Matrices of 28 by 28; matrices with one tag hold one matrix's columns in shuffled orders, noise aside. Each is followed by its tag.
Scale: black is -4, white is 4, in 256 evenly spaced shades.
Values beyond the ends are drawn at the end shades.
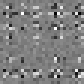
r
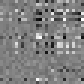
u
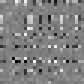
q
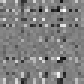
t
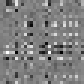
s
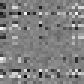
r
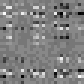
r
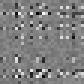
r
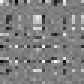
q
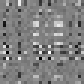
s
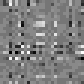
s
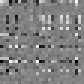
q
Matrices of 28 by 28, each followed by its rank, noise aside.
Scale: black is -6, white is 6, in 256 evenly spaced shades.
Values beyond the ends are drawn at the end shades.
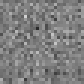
six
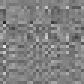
three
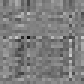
two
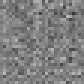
six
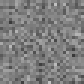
eight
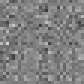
four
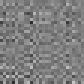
two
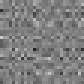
three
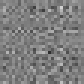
three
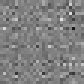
four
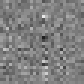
three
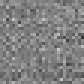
six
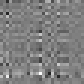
two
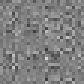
four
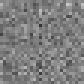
six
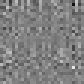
four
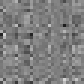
three
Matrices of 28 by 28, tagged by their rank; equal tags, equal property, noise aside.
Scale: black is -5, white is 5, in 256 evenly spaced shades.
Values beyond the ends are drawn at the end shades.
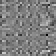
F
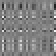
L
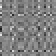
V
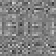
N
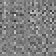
N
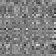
F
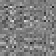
F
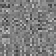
N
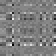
L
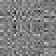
N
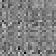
N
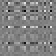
L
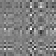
V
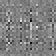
F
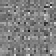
N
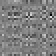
V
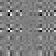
L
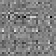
F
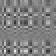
L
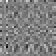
F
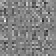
N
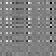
L
